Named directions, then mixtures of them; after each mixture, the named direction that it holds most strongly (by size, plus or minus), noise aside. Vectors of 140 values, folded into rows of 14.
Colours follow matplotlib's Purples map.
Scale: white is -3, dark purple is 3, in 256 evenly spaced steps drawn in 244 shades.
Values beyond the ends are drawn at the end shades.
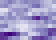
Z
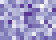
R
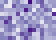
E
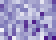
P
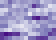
Z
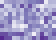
R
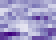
Z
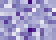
E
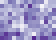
R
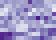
Z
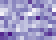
Z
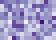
R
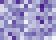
R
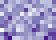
P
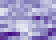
Z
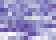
Z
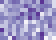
P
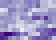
Z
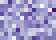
R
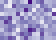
E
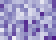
P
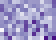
P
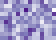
E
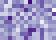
E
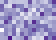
P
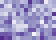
E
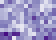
Z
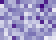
R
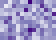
E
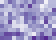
R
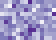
E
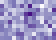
R
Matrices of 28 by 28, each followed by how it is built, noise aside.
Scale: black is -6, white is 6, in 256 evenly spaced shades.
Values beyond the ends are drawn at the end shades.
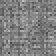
blocks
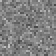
noise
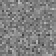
noise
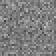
noise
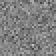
noise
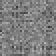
blocks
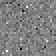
sparse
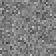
noise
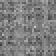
blocks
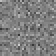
low rank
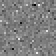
sparse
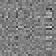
low rank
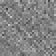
Toeplitz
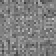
blocks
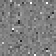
sparse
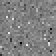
sparse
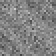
Toeplitz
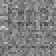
blocks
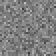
noise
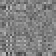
low rank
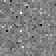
sparse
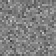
noise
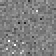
sparse
